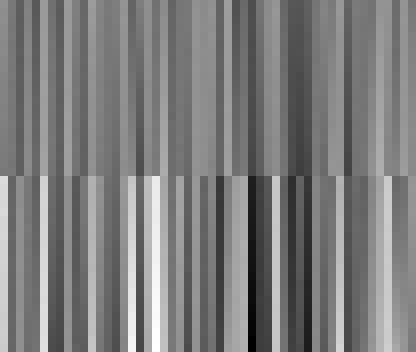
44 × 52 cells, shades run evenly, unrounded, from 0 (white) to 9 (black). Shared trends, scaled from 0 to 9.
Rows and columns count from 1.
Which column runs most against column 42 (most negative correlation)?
38
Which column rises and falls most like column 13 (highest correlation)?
11
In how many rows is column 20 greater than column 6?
22
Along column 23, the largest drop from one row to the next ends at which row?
23
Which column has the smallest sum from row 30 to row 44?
20
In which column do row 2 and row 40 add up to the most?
32
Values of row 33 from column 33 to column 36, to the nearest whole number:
7 6 2 5
